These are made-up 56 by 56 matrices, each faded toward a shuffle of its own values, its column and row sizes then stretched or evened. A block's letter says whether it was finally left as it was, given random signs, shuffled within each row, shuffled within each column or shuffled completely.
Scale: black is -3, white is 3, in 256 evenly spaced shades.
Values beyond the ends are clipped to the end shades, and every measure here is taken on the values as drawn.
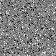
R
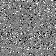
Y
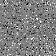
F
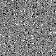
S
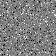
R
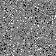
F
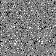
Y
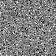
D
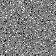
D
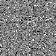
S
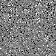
F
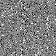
D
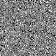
F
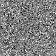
D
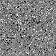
Y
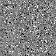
F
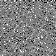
S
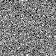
Y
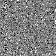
D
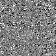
F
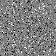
D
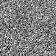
D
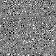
S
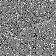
Y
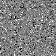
D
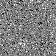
Y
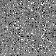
S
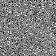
F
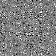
S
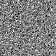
D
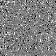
S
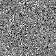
D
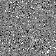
F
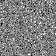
D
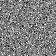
R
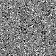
D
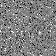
D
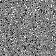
D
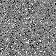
R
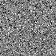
D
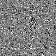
F
